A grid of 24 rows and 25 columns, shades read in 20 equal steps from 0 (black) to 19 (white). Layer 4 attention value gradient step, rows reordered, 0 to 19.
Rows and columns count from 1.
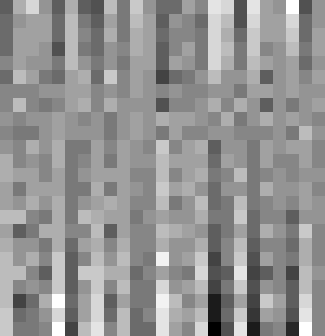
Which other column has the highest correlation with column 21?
4
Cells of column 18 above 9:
16
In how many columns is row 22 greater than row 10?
13
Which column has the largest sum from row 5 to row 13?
11
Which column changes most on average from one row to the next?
21
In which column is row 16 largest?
19
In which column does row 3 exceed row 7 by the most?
17
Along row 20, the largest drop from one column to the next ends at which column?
20
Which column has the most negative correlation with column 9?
14
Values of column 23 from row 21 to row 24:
7 7 6 3
